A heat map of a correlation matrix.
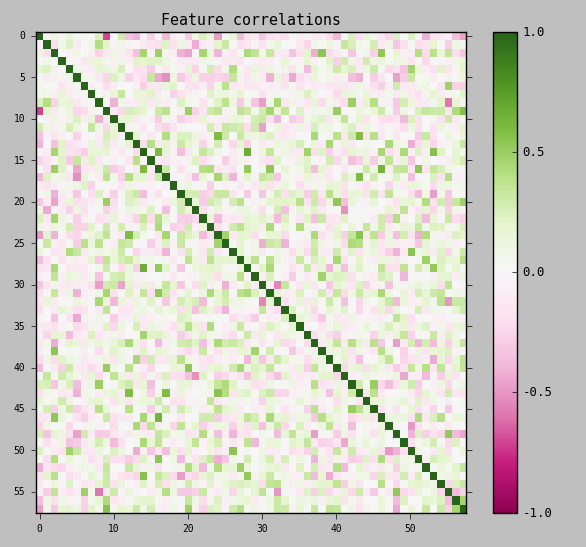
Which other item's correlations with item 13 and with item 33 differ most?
47
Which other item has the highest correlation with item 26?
50
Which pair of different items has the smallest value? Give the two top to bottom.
0, 9
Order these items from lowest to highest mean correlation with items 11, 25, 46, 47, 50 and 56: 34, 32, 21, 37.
34, 21, 37, 32
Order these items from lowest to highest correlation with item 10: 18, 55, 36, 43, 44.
44, 18, 36, 43, 55
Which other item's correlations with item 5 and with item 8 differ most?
42
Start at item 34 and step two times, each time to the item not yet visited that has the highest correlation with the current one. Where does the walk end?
55
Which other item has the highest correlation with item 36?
14
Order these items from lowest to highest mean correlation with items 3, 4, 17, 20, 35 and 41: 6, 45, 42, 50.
6, 50, 42, 45
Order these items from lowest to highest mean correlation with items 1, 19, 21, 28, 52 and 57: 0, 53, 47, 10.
0, 10, 53, 47
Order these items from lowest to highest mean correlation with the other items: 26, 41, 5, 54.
5, 41, 26, 54
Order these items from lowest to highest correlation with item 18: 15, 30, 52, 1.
1, 15, 52, 30
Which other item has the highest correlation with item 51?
16
